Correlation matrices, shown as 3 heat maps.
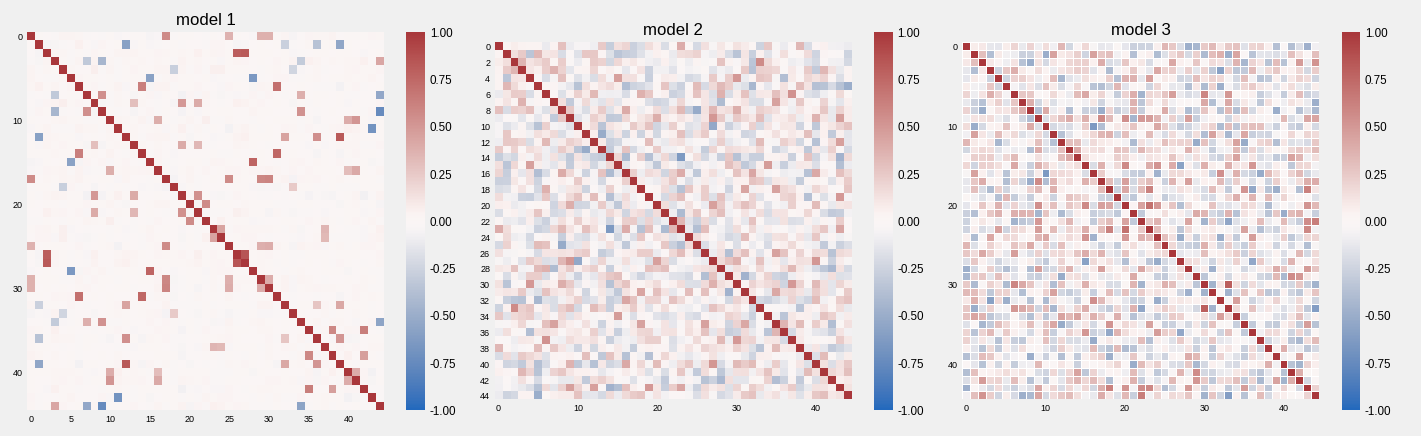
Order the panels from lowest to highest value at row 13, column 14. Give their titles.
model 2, model 1, model 3
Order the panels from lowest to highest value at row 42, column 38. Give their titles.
model 2, model 3, model 1
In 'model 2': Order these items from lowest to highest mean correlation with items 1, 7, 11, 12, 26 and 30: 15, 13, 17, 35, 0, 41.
13, 15, 17, 0, 41, 35
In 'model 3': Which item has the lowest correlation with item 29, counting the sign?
12
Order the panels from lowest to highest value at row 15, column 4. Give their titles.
model 1, model 3, model 2
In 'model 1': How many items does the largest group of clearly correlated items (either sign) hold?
5
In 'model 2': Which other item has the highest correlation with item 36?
35
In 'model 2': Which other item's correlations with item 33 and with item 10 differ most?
27
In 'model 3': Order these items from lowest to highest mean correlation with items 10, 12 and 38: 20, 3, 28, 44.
20, 44, 28, 3
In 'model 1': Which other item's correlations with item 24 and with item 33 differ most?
23
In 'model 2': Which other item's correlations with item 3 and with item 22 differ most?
32
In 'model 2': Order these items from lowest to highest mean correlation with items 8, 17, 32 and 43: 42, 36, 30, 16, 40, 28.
42, 36, 28, 40, 30, 16
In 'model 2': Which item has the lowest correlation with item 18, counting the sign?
23
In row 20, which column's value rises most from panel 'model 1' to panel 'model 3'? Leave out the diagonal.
23
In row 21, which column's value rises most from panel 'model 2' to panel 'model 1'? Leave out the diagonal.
19
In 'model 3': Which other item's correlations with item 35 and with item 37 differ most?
23
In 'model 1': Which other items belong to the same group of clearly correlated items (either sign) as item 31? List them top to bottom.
6, 14
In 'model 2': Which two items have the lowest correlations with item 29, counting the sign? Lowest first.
31, 26
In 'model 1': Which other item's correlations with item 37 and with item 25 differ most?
17
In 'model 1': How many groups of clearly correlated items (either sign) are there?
13
